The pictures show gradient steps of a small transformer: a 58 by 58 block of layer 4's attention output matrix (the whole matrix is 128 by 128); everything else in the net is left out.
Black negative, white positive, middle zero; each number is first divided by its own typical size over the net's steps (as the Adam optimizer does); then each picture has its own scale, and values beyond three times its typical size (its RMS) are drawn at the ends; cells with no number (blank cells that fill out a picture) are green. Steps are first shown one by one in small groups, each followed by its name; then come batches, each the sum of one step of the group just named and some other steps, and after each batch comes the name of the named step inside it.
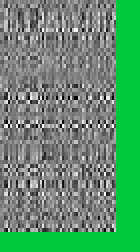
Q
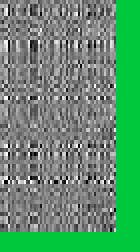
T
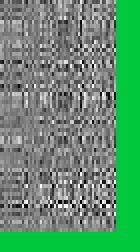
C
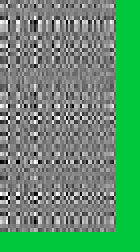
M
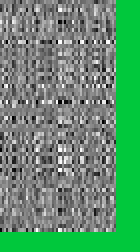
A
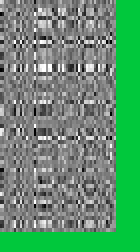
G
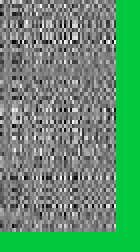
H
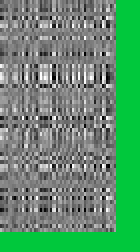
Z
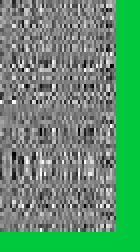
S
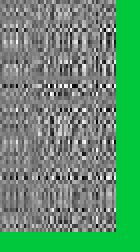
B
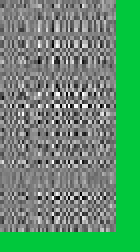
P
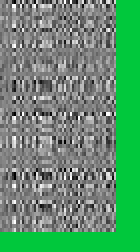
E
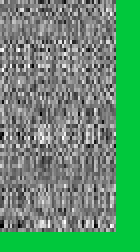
A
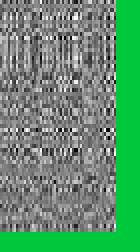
T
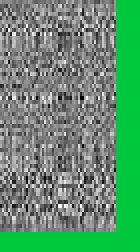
C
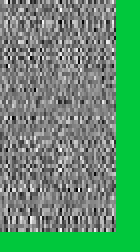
A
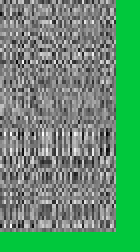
H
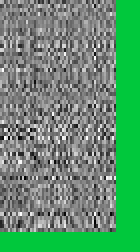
B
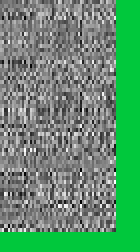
C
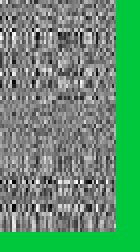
G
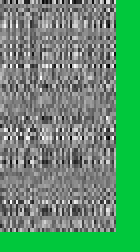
Z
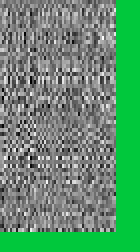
T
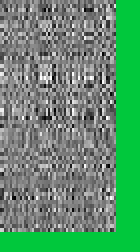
Z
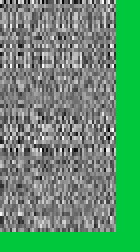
P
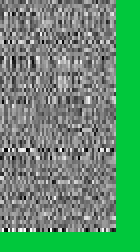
A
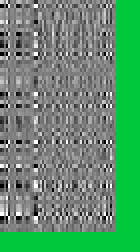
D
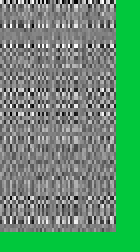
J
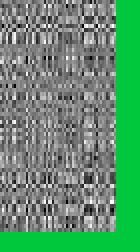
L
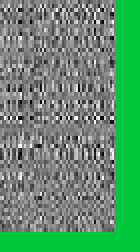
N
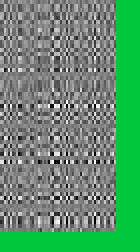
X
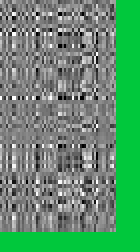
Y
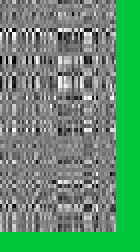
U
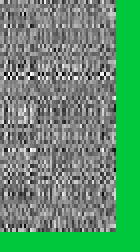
J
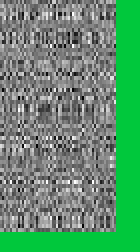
Y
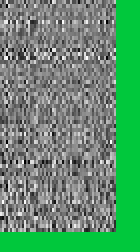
D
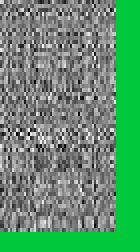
Y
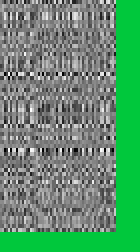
J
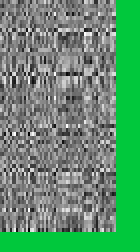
U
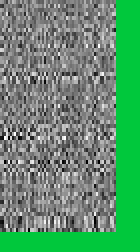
X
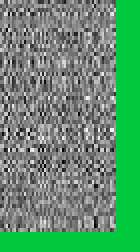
U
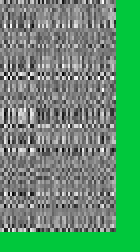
J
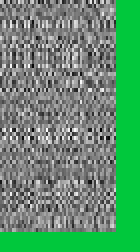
J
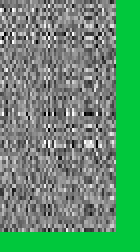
L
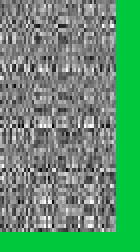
L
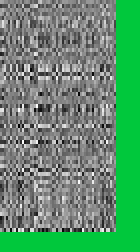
D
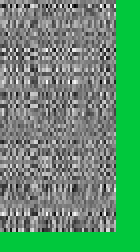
D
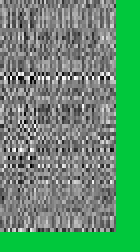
J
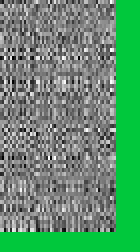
U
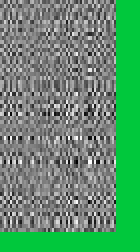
X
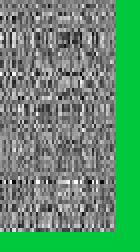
Y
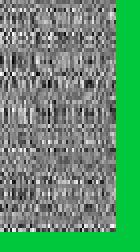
U
